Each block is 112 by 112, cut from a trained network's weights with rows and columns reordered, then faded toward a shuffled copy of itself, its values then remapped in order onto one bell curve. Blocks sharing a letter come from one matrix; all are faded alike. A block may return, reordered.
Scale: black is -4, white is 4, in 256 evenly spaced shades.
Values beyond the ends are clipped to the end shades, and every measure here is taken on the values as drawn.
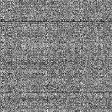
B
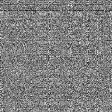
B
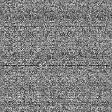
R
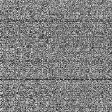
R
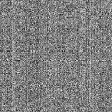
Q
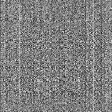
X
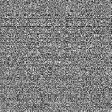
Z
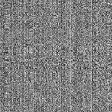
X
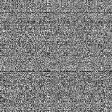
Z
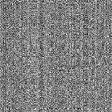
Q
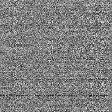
Z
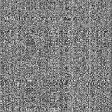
Q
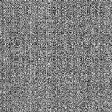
Q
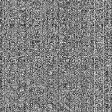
X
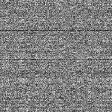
R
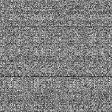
B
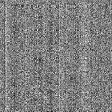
X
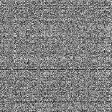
R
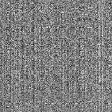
X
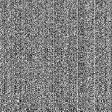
X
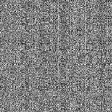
Q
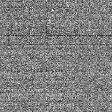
B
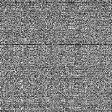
R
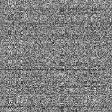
Z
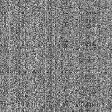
Q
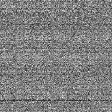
R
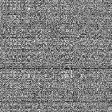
R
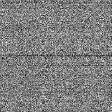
Z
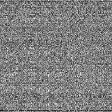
B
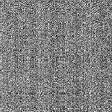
Q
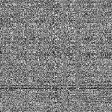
B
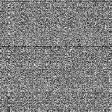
B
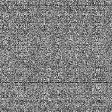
R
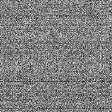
Z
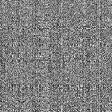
Q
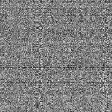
Z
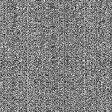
Q
